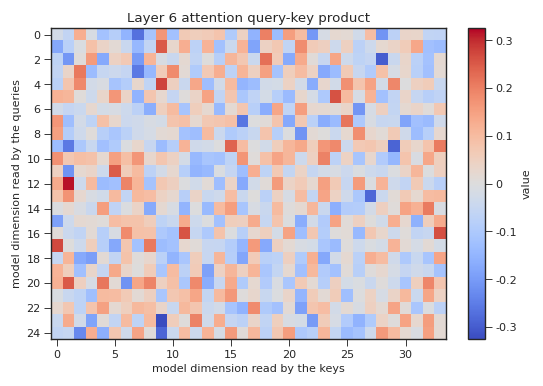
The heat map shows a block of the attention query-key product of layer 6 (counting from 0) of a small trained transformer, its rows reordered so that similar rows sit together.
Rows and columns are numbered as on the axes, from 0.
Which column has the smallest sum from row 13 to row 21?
13
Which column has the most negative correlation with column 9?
17
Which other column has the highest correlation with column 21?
31
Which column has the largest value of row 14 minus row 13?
27
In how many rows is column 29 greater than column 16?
17
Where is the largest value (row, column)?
12, 1
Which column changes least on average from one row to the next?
25
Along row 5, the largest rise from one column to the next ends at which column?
24
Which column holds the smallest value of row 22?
21
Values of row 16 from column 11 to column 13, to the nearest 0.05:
0.25 -0.05 -0.1
